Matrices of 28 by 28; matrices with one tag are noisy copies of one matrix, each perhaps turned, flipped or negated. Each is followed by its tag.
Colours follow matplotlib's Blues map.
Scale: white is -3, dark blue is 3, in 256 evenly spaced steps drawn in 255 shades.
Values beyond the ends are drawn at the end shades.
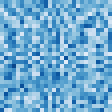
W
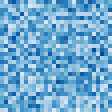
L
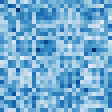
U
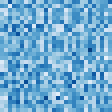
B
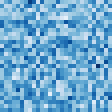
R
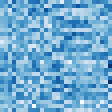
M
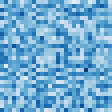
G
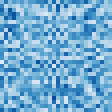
W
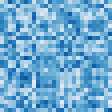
U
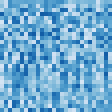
M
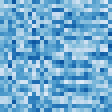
M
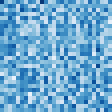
L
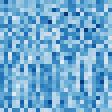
M
